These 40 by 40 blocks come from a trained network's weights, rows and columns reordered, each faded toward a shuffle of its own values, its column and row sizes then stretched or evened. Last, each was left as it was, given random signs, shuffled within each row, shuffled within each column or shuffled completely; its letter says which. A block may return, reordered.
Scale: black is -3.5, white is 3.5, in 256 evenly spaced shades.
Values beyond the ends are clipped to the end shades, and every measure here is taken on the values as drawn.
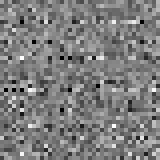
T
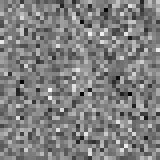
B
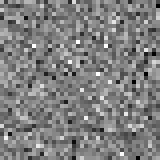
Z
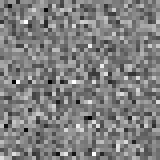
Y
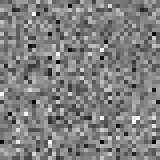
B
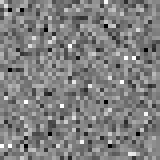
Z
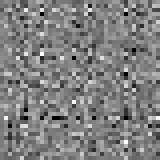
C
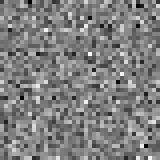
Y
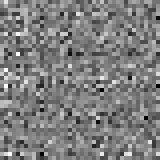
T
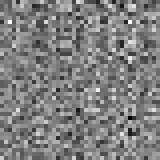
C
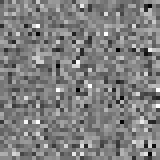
T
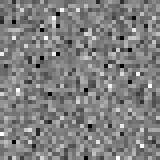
Z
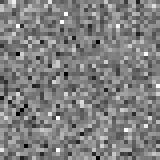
Z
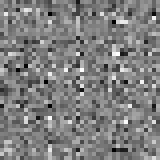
T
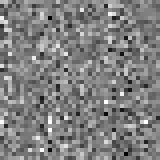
B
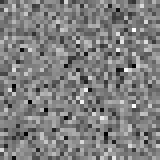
Z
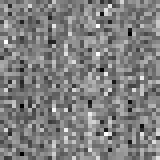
B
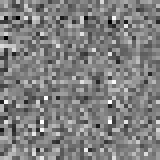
T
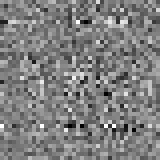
T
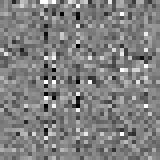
T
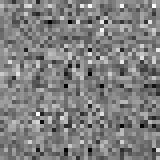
C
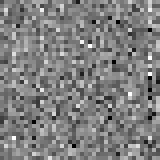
B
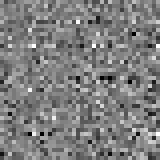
T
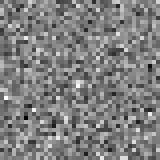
Z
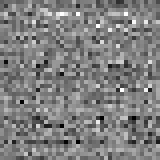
C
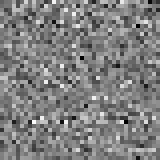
Y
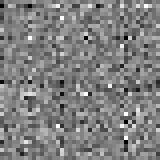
T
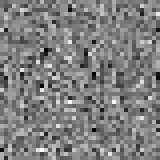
T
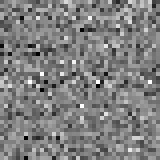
Y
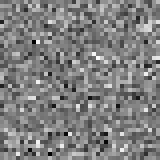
Y
